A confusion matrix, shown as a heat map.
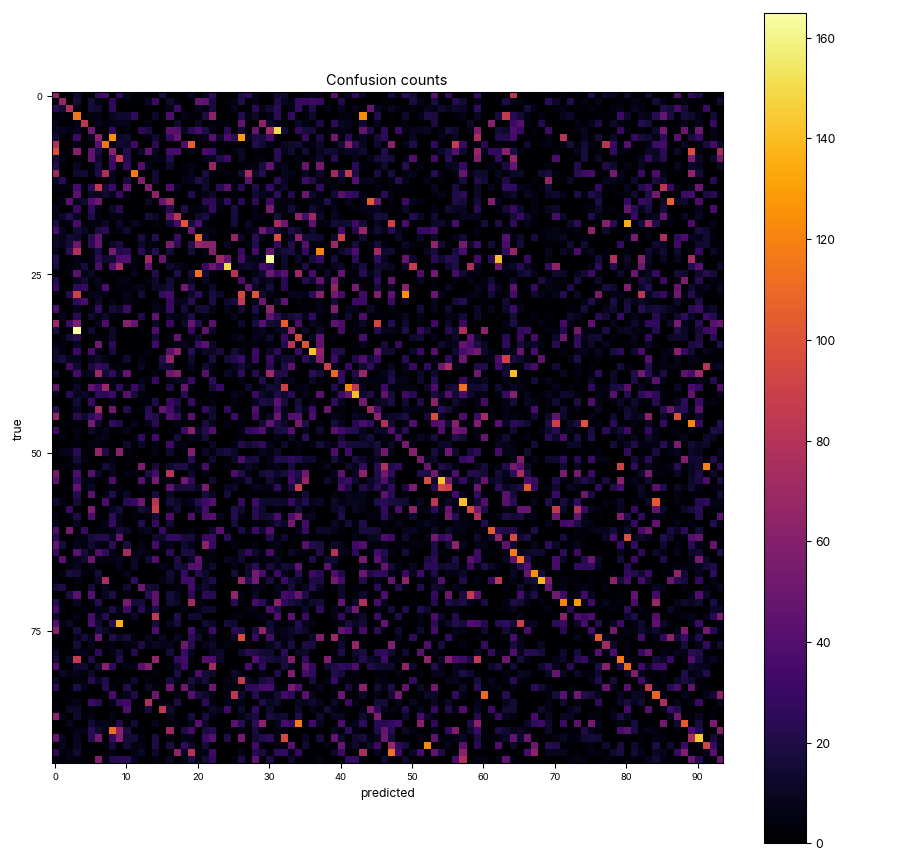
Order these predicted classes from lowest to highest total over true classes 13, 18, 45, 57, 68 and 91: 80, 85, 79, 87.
79, 85, 87, 80
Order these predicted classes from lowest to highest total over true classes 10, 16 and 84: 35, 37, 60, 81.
81, 37, 35, 60
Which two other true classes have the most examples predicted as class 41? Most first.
11, 7
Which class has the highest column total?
3
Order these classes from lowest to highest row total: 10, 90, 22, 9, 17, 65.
10, 17, 9, 65, 22, 90
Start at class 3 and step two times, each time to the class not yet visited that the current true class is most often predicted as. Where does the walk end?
53
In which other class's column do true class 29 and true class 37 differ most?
63
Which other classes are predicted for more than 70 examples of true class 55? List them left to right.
34, 54, 66
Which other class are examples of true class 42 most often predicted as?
64
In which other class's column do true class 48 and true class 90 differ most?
32
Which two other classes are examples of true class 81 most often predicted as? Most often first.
33, 70
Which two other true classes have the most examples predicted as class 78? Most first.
23, 68
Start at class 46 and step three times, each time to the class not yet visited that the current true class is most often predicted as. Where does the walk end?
0
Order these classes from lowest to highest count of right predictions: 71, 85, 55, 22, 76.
22, 85, 55, 76, 71
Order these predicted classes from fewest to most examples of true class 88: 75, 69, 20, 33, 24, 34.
24, 69, 33, 20, 75, 34
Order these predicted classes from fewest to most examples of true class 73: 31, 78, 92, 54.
78, 54, 92, 31
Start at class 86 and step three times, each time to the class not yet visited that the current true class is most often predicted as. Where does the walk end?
6
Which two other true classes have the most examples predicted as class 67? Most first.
92, 91
